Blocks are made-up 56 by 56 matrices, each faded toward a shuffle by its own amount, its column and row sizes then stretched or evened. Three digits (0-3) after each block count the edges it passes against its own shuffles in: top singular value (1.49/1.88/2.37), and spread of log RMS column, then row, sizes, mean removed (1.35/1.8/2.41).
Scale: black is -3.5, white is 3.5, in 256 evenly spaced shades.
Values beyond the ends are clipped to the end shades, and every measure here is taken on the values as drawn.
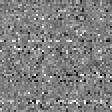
1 1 3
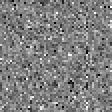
1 1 0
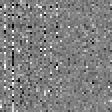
1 3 1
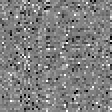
2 2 0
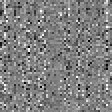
2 3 0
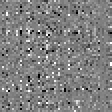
1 3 2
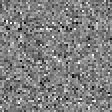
0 1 1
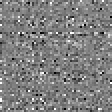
1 2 3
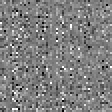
1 3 1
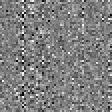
2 3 0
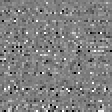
0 1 3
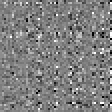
2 3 2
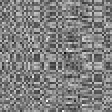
3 1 2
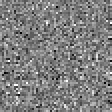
1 1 0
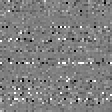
0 0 3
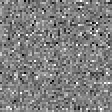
0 0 2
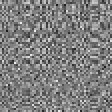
3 1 2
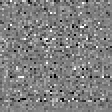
0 1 3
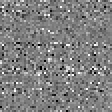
1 1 3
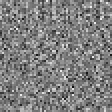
2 0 0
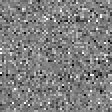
1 0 2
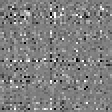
2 2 3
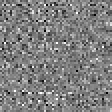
2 1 2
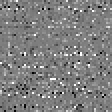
0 0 3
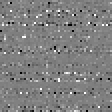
0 0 3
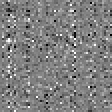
2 3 2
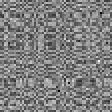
3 0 1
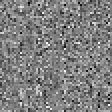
0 3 0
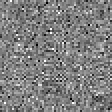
2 0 0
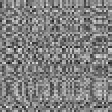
3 1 3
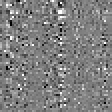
2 3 2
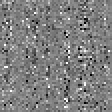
0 3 0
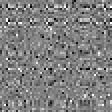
3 1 2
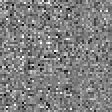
0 2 1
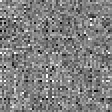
2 2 2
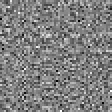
2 1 0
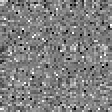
2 0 0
